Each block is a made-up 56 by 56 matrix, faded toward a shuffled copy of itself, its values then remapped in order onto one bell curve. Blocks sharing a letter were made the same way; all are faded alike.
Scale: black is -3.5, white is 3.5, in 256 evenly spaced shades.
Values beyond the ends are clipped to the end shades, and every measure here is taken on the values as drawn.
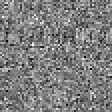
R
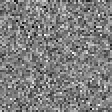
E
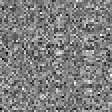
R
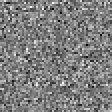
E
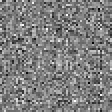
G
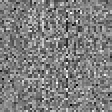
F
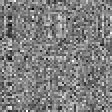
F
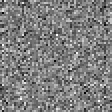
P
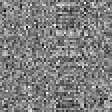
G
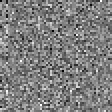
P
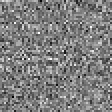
G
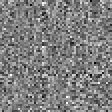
R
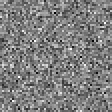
E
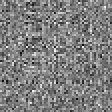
G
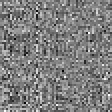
F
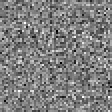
R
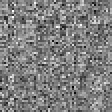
G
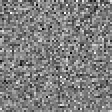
E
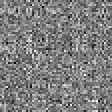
R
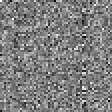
R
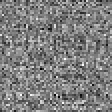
G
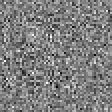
R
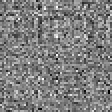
G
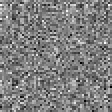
R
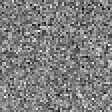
E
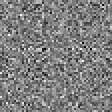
G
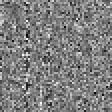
P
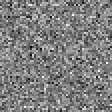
E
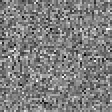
E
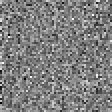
P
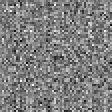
G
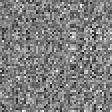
G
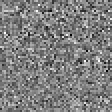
E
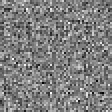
R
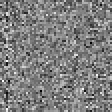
P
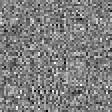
G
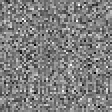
R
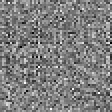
G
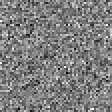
E
